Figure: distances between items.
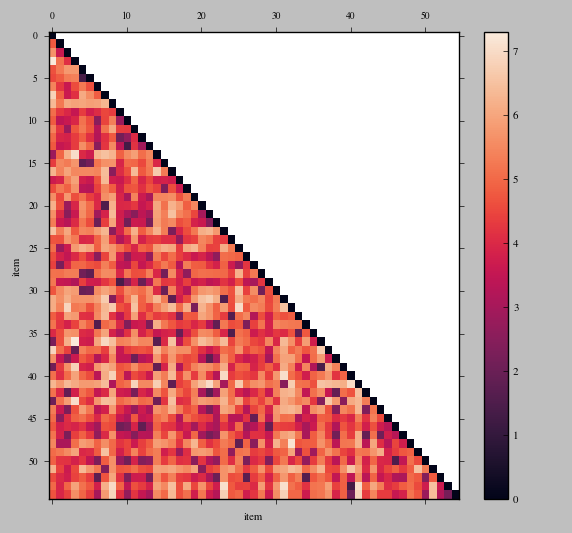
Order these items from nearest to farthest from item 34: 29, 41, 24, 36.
29, 24, 41, 36
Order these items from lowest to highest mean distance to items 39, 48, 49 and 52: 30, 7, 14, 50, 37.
50, 14, 30, 37, 7
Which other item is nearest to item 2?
42
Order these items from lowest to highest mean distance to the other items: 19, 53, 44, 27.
27, 44, 19, 53
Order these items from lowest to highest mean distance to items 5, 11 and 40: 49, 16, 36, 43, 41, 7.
49, 36, 43, 7, 16, 41
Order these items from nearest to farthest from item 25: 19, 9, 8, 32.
9, 8, 19, 32
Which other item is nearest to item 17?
35
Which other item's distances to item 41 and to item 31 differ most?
23
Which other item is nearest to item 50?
46
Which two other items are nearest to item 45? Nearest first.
27, 1
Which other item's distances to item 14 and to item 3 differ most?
36
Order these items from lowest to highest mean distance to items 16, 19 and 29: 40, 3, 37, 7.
3, 37, 40, 7
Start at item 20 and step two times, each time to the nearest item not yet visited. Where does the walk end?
51
